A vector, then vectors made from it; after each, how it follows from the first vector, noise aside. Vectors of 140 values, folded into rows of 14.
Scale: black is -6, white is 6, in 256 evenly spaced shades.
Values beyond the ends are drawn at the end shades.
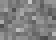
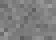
wrapped around, negated, shrunk.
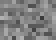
wrapped around, negated.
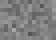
wrapped around, negated, shrunk.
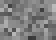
wrapped around, negated.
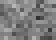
wrapped around, negated.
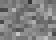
negated.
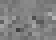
negated, partly zeroed.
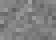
shrunk.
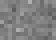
shrunk.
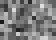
negated, scaled up.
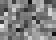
negated, scaled up.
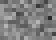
wrapped around, negated.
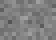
wrapped around, negated, shrunk.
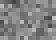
reversed.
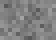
wrapped around, negated, shrunk.
